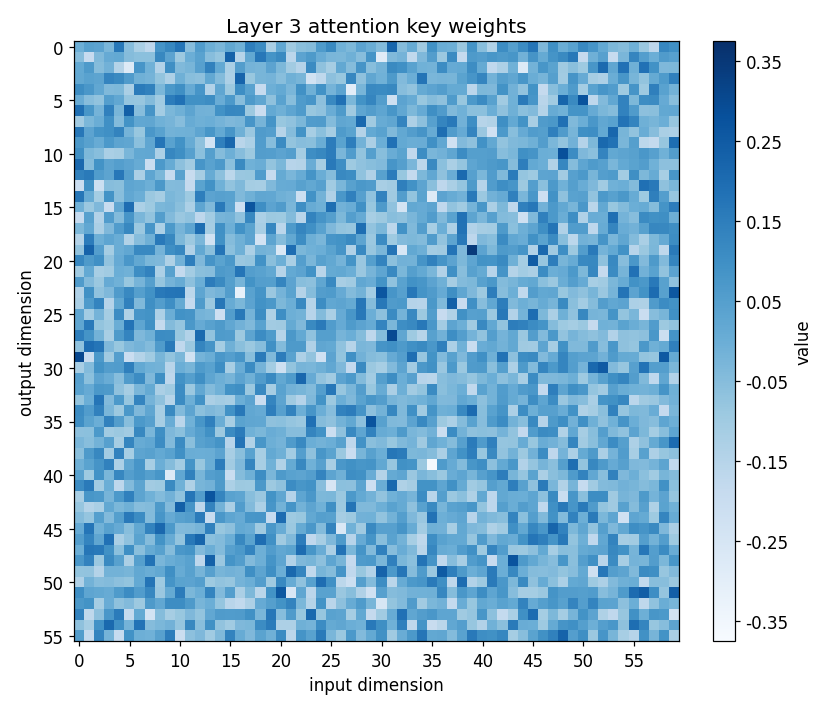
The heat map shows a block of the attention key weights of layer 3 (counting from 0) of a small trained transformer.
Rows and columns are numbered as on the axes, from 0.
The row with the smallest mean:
41
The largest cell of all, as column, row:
39, 19
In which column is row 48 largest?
43
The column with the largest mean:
45
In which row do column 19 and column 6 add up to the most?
54
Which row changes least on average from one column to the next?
22
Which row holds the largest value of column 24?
50
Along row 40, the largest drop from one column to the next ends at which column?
9
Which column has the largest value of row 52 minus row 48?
21
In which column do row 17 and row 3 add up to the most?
16
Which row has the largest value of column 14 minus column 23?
24
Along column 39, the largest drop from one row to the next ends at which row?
20
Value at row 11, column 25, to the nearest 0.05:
0.15
